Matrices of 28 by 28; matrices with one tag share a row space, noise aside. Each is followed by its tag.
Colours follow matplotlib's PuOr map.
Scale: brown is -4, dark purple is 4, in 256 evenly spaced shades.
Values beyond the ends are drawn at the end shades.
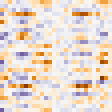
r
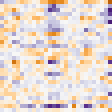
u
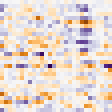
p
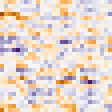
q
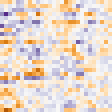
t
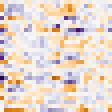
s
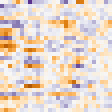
t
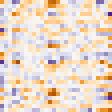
u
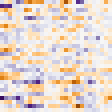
t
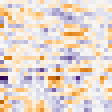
s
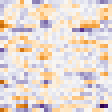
r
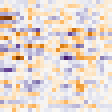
t
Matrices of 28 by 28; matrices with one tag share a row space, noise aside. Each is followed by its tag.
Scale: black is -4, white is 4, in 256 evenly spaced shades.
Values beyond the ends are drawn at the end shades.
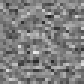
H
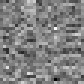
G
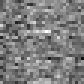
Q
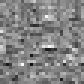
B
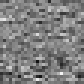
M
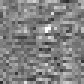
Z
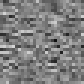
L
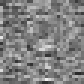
Q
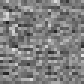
L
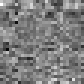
L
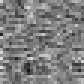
Q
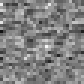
Q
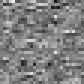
G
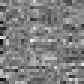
B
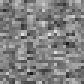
G
